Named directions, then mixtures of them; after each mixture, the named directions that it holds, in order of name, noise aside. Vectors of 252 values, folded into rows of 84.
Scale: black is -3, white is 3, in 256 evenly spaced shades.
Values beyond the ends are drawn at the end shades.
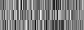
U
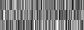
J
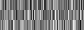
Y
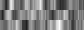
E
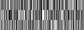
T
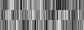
E, U.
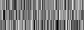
J.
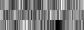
E, J, U.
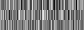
T, U.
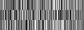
U.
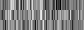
E, U.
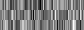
E, Y.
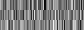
Y.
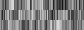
E, T, U.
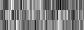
E, U.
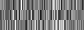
U.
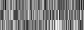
E, J, Y.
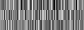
T, U.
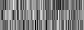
E, J, U.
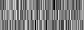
J, U.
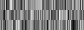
E, J, Y.
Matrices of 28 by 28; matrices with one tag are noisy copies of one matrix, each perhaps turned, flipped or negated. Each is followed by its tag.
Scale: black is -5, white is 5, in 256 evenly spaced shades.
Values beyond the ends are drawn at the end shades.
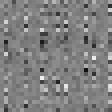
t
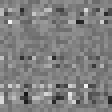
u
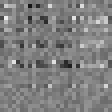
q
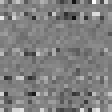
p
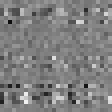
u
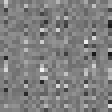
t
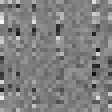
p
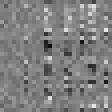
q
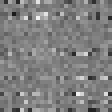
p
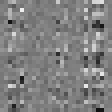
u
